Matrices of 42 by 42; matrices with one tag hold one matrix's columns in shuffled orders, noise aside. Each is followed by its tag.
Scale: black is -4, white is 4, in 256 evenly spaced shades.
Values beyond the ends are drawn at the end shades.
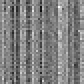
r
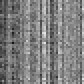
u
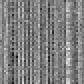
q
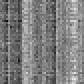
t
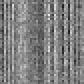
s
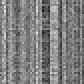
r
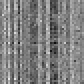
u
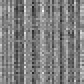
r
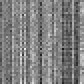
q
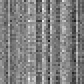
t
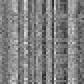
u
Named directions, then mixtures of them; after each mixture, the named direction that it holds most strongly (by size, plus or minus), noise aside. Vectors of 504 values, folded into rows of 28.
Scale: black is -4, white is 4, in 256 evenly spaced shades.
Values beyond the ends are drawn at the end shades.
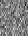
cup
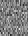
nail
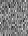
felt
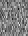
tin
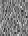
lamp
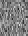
tin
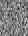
tin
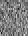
tin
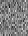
felt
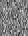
tin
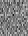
nail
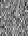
cup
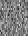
tin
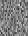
lamp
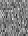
tin
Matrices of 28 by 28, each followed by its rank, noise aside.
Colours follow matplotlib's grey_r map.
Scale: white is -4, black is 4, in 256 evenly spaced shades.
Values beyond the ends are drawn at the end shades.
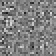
six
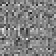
five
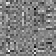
five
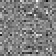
four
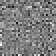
seven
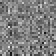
five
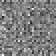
six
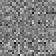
five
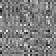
five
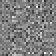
four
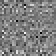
five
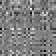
three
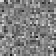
seven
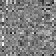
five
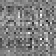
four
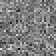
six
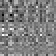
three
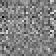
six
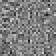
five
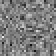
five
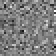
five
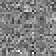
five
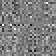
three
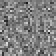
five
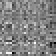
three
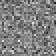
seven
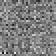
six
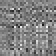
three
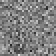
five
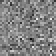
six
